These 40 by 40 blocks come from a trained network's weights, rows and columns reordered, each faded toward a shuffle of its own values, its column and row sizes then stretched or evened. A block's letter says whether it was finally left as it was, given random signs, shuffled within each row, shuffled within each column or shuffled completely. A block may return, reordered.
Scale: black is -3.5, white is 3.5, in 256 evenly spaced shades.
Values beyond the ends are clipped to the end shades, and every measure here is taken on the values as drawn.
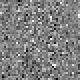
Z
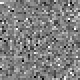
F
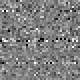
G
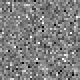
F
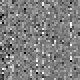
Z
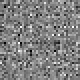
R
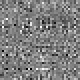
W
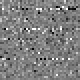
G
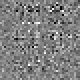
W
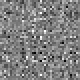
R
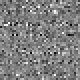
G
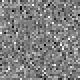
F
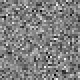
F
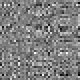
W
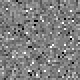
F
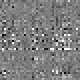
W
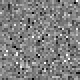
F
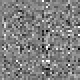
R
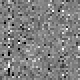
Z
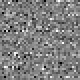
G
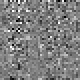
R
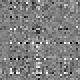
W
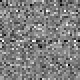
G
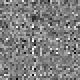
R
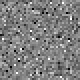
F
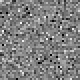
F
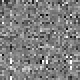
R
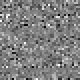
G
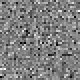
G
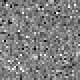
F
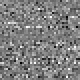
G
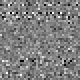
G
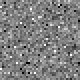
F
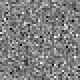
F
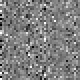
Z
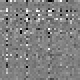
R
